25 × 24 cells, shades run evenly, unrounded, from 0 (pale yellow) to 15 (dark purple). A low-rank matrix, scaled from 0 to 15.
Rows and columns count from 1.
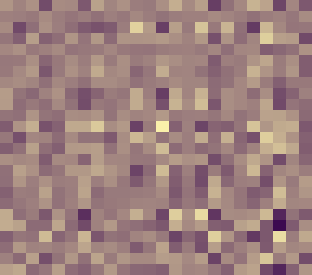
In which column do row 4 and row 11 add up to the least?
21
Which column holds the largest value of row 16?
11
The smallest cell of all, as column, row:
13, 12
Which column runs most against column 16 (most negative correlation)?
7
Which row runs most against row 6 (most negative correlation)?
2
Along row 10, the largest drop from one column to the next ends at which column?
14
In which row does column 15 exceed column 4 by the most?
22
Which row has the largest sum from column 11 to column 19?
16
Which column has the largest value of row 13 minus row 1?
20
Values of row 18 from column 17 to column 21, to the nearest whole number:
4 7 8 10 9
